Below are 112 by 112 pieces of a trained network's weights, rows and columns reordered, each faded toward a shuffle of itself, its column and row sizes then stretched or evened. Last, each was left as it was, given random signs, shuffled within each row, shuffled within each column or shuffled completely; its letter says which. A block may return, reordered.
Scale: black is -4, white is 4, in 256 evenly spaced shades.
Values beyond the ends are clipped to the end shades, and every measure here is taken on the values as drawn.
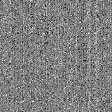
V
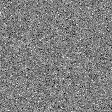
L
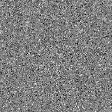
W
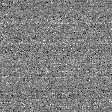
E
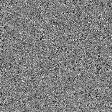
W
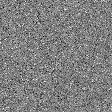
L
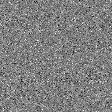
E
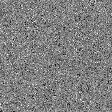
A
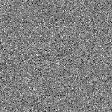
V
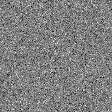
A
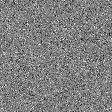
L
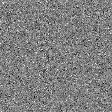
A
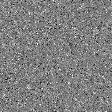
E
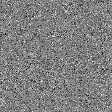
W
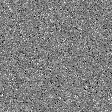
L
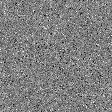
L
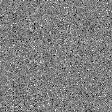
W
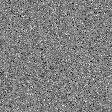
L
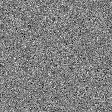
L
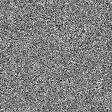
E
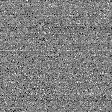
E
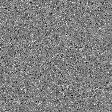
E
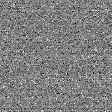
E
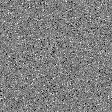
L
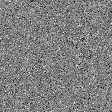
L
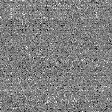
V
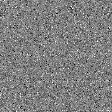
W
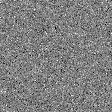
L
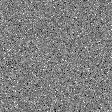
L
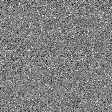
E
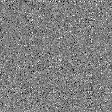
W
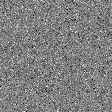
L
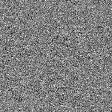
W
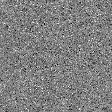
A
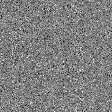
A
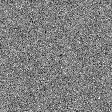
L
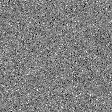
L
